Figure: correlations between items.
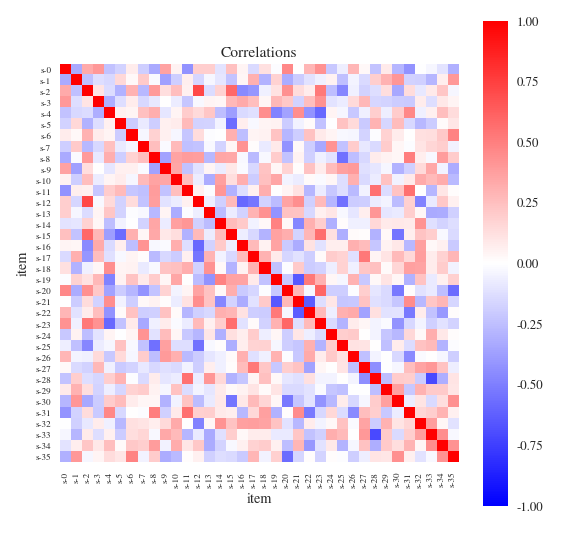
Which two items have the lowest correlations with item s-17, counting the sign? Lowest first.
s-12, s-2
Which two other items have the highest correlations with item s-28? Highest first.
s-11, s-13
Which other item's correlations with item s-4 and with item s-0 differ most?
s-23
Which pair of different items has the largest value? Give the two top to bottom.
s-2, s-12
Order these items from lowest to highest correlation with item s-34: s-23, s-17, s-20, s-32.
s-20, s-23, s-32, s-17
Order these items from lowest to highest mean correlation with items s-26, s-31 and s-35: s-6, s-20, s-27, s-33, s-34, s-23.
s-20, s-23, s-27, s-33, s-6, s-34
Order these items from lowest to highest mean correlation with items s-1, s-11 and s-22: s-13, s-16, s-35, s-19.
s-13, s-16, s-35, s-19
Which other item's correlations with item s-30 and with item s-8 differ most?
s-15
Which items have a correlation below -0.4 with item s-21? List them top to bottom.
s-14, s-19, s-22
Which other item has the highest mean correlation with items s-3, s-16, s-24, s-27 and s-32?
s-17
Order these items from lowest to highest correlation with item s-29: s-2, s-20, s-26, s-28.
s-28, s-20, s-26, s-2
